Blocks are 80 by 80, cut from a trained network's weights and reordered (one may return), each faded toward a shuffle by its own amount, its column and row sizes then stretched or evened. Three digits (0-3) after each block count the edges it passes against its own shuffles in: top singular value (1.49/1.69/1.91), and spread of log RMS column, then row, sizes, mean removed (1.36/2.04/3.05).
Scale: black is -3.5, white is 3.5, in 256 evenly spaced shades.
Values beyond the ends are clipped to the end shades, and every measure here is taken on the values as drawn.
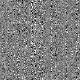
0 3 0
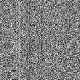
2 0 1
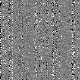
0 3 1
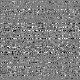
0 0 3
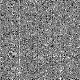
0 1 1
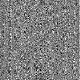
1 2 0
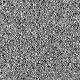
0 0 0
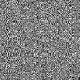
3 2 1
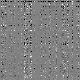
2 3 2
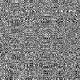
3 1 2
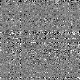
0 2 3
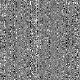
1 3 0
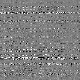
2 1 3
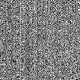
1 0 1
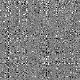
2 2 2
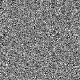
1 1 0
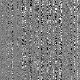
1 3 1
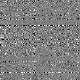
2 2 3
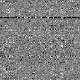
2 1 2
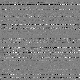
2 0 3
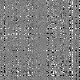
2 3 2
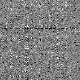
0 2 1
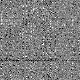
0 2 0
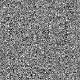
2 1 1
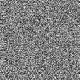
3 0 0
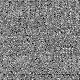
0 0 0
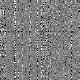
2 3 0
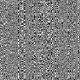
3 3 0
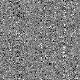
1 2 0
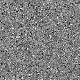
0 0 0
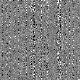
0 3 0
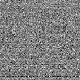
1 0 1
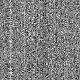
1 1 0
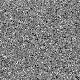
0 0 0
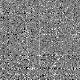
0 1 2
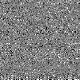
2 0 2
